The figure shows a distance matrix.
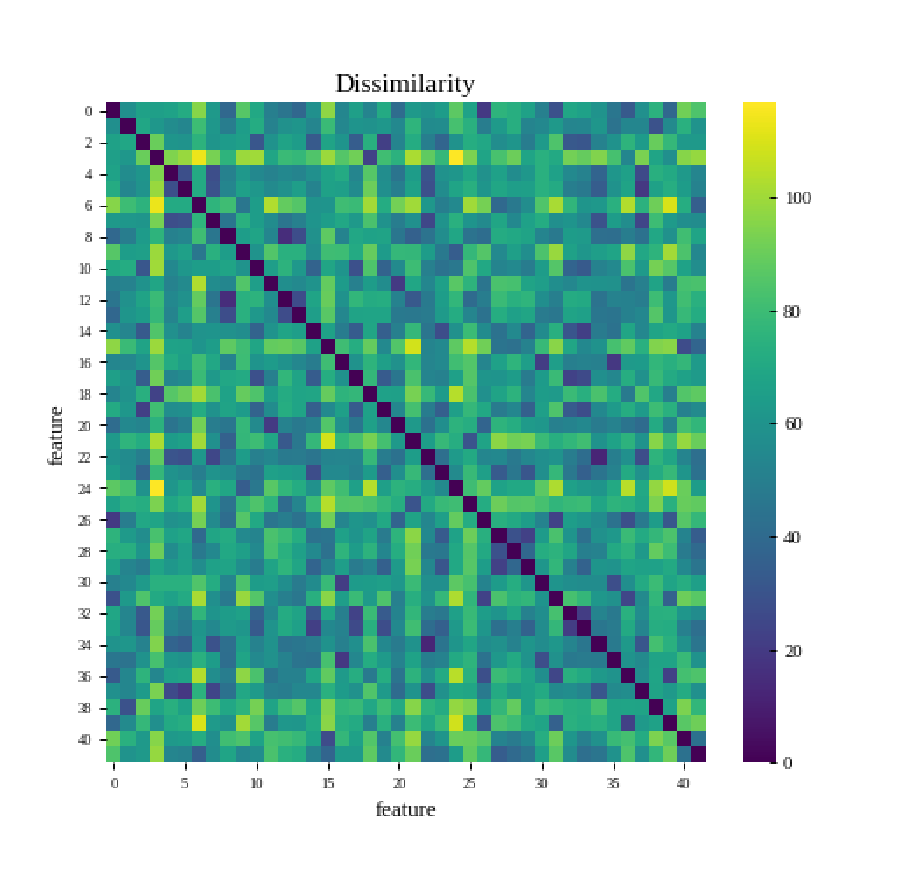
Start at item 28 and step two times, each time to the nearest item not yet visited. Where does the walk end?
29
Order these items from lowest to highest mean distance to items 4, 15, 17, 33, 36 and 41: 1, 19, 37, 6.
19, 37, 1, 6
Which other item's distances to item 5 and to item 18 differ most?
3
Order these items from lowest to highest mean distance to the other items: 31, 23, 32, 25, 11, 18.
23, 32, 11, 31, 18, 25
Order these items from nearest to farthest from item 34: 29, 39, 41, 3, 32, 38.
41, 32, 29, 39, 38, 3
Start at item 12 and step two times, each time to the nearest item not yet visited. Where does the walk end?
13
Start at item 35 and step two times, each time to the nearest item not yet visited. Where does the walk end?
30
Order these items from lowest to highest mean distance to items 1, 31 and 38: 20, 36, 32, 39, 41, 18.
36, 39, 20, 18, 32, 41
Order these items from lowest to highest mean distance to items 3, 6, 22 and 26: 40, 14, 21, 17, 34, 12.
34, 14, 12, 17, 40, 21
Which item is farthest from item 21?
15
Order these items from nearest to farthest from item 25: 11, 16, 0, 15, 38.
0, 11, 16, 38, 15
